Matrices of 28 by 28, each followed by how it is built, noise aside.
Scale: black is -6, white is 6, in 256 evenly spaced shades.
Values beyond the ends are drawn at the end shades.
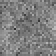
smooth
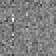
uneven columns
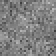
smooth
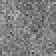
smooth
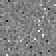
sparse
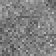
smooth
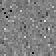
sparse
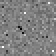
sparse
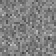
repeating rows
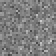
repeating rows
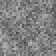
smooth
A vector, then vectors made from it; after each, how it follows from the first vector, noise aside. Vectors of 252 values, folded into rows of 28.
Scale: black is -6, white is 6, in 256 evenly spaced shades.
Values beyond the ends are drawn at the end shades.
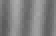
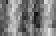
wrapped around, scaled up.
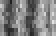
wrapped around, negated, scaled up.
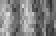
wrapped around, scaled up.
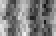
wrapped around, scaled up.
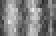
wrapped around, scaled up.
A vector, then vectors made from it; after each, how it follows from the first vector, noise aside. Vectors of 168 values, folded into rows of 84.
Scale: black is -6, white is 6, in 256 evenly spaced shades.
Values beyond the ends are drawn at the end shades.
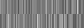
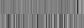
negated, partly zeroed.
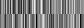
wrapped around, negated, scaled up.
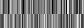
wrapped around, negated, scaled up.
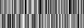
wrapped around, negated, scaled up.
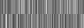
reversed.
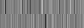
wrapped around, negated, partly zeroed.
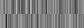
reversed, negated.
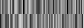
wrapped around, negated, scaled up.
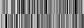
reversed, negated, scaled up.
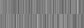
shrunk.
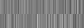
shrunk.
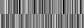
wrapped around, negated, scaled up.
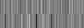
wrapped around, negated, partly zeroed.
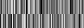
wrapped around, negated, scaled up.
